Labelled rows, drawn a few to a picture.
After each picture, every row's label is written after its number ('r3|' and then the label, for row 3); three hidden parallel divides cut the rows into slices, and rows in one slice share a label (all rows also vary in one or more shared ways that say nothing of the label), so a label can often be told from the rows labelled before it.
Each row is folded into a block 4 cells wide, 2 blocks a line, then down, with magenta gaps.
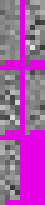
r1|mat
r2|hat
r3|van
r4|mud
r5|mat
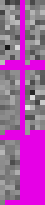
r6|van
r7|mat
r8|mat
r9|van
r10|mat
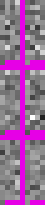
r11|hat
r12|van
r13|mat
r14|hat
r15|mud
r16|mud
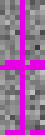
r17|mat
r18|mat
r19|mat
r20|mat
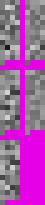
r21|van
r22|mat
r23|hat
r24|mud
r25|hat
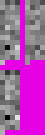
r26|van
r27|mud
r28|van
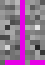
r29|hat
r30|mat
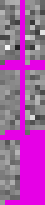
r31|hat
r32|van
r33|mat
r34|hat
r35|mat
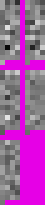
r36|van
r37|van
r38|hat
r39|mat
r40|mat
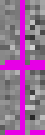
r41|mud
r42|hat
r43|mat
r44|van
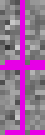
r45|van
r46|mat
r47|mud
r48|mud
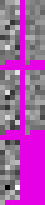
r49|hat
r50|mud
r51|hat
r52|mat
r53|van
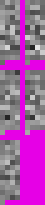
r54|hat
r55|van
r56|van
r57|van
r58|mat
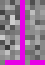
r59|van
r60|mat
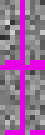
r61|hat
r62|mud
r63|mud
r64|mud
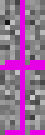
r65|van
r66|mud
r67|mat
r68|van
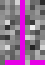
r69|hat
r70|van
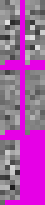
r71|hat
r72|van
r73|mud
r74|mat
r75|hat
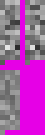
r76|hat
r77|hat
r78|mud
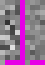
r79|van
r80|mat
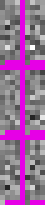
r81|hat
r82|hat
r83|mud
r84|van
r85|van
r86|hat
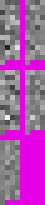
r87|van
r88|mud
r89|hat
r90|mat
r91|mat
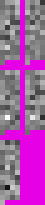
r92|hat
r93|mud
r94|hat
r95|hat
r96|van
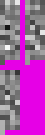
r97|hat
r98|van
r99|van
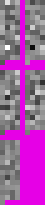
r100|hat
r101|van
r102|hat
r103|van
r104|mat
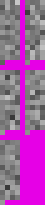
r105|mat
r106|mud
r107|mud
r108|mat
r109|mud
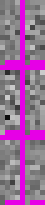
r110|mat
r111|hat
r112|van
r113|mat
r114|mud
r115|mud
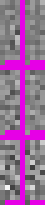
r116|mat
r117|mat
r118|mat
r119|mud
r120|hat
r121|hat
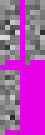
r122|van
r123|mat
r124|mat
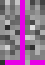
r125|hat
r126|van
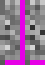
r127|hat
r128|hat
